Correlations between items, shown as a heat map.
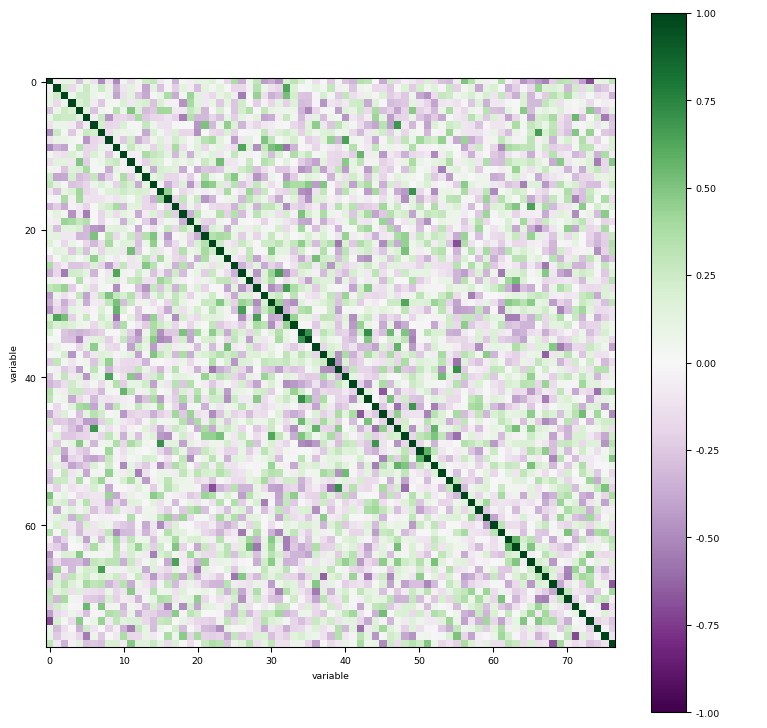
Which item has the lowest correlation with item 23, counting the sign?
74
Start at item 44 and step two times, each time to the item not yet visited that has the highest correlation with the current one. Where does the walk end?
15
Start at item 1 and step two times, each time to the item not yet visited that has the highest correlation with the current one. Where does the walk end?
28
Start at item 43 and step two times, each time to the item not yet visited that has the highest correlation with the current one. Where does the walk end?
35
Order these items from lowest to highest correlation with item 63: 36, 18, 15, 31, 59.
18, 59, 31, 15, 36
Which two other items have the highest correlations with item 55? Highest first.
39, 75
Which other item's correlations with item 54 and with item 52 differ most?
48
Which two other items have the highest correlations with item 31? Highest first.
26, 9
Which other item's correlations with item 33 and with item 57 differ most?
29
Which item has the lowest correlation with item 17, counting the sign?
32
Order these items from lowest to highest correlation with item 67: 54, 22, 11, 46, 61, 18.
46, 18, 61, 22, 11, 54
